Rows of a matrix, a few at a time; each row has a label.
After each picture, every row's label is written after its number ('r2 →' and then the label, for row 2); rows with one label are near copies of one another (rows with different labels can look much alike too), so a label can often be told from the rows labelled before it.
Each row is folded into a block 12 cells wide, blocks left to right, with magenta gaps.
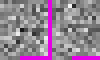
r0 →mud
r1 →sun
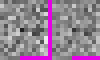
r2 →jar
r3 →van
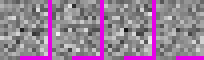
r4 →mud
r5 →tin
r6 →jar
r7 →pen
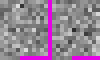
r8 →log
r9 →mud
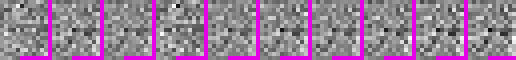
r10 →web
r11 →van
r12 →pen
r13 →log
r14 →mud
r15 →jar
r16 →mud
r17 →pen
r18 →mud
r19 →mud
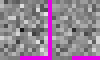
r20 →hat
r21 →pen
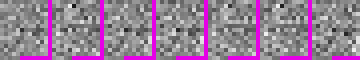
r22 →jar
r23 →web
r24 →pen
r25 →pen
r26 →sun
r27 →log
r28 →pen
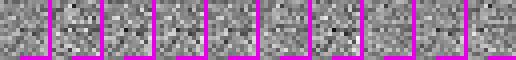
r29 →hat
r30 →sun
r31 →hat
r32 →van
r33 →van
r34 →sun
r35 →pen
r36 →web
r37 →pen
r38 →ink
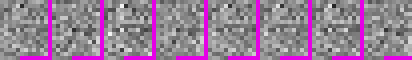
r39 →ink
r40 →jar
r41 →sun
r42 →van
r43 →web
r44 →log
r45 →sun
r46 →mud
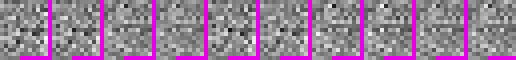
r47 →mud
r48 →pen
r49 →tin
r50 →sun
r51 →pen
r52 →mud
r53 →log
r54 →log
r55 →sun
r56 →log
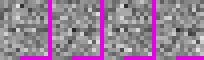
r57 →sun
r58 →jar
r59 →sun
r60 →pen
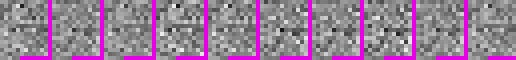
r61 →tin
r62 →jar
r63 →ink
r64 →ink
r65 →log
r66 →hat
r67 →jar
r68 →pen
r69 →jar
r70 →sun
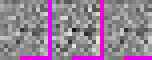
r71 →mud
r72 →mud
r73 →van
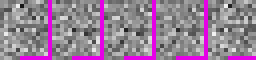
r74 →web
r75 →pen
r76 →jar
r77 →jar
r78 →log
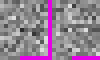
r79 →pen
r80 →sun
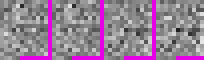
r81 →sun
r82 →web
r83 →van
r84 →mud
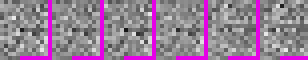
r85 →pen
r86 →pen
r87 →jar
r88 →pen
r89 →sun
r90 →log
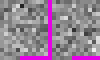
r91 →web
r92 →pen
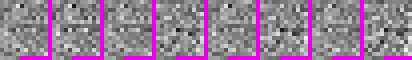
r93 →ink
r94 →tin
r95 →sun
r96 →jar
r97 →ink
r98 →mud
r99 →sun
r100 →van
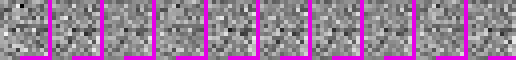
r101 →tin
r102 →pen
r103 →van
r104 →web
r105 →mud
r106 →hat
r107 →van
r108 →mud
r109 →sun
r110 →van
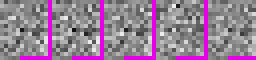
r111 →pen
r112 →pen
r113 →mud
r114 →log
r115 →mud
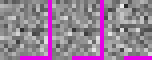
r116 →mud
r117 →pen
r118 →sun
